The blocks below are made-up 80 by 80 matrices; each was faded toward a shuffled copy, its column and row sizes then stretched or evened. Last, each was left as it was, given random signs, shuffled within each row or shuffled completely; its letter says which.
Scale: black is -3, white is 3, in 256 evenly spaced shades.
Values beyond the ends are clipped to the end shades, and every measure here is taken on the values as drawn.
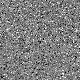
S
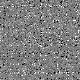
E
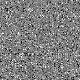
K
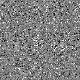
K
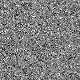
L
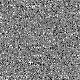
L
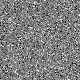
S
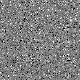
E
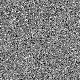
S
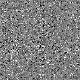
E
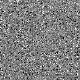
E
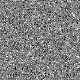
E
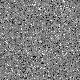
S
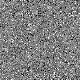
E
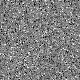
S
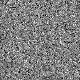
L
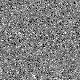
L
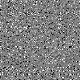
K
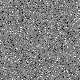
S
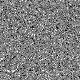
L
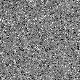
S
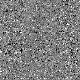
E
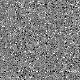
E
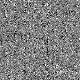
E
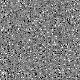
K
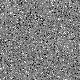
S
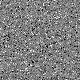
S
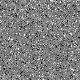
L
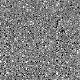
K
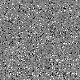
E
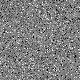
S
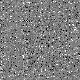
E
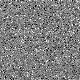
L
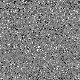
L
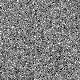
S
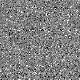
E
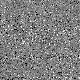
L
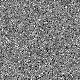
S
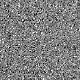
K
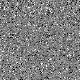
E
